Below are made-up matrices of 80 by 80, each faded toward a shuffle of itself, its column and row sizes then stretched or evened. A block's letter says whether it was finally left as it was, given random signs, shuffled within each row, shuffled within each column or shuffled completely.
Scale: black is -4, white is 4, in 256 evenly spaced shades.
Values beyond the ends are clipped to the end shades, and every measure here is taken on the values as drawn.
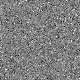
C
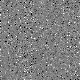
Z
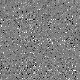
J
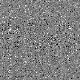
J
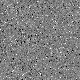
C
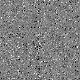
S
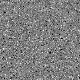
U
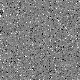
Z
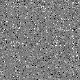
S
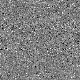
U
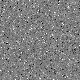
C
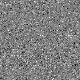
U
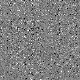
S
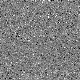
U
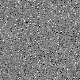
Z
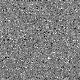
U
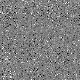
S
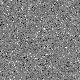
C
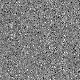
Z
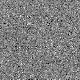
U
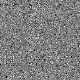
S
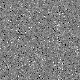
Z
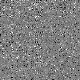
J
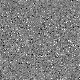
U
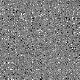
J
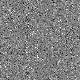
Z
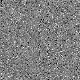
Z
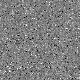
U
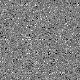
J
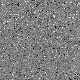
U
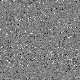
U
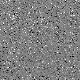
S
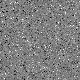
C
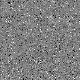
S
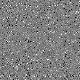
J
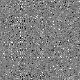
J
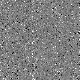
Z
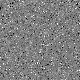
C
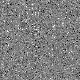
Z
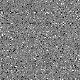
J
